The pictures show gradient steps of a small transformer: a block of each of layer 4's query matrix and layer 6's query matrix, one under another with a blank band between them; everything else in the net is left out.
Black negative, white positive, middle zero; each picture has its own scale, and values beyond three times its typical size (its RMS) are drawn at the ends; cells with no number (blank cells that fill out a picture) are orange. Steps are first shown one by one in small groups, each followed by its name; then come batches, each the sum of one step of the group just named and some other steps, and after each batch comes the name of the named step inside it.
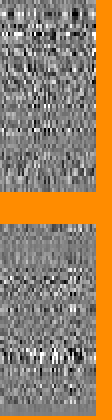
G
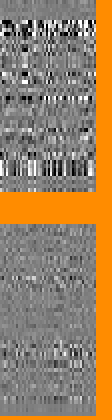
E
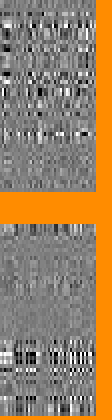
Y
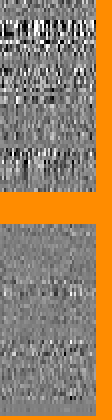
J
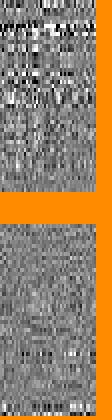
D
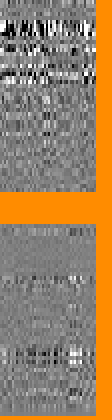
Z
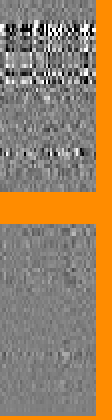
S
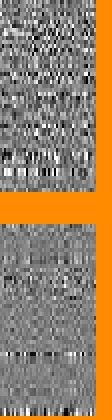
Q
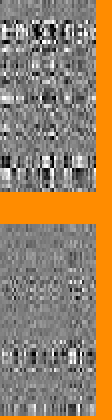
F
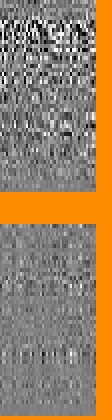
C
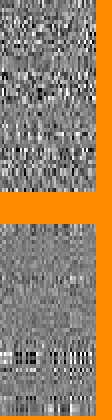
Y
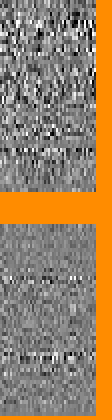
G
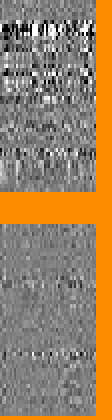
S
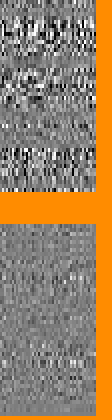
J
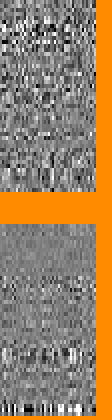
F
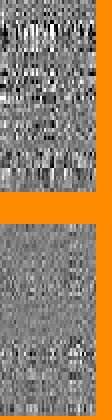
F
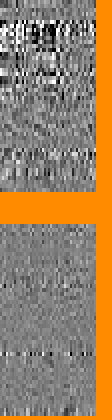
Q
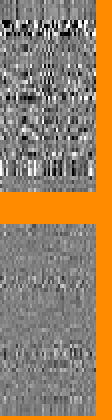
E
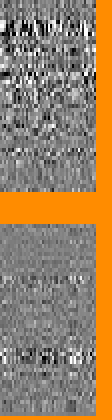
Z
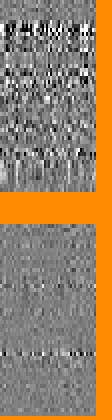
S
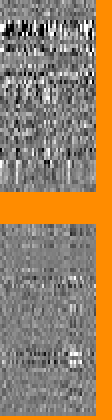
Z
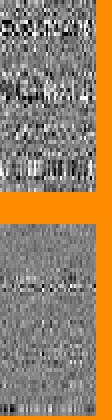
E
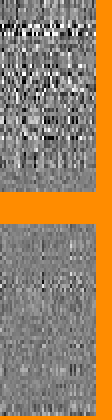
D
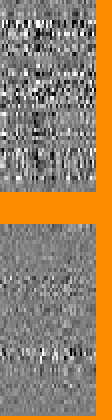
G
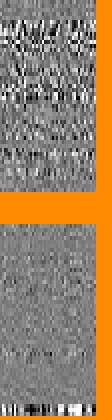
Q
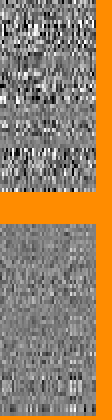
J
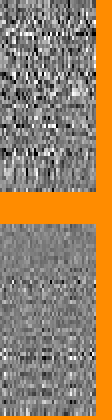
Q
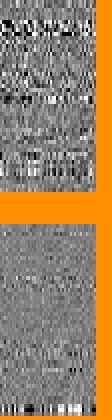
E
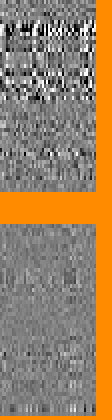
S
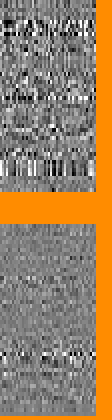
E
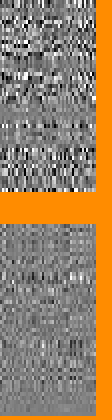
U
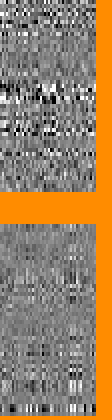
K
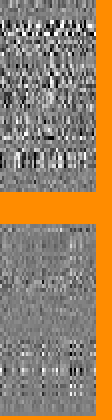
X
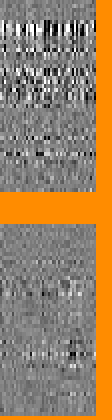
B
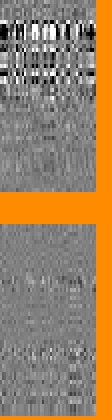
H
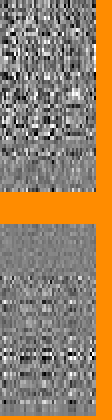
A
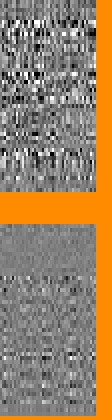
A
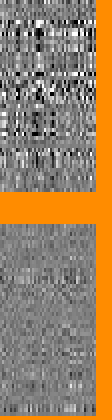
K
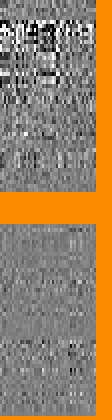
X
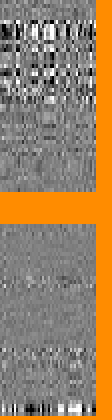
H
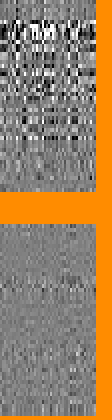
H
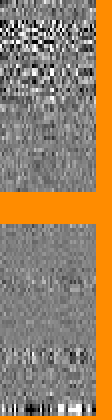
H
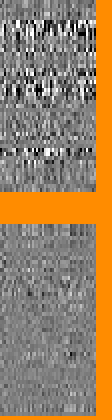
B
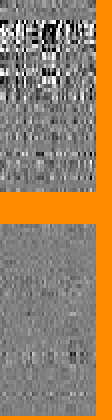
B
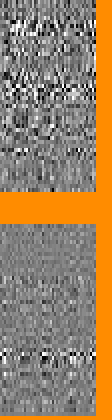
A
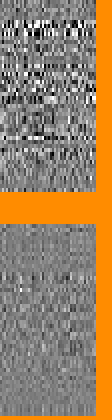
U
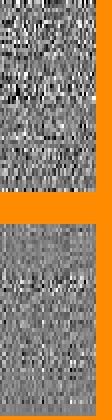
U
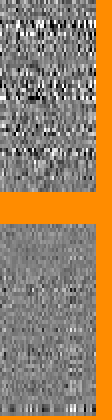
K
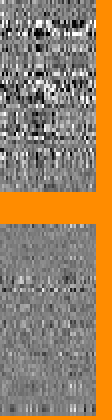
K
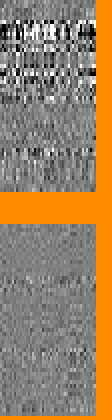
H
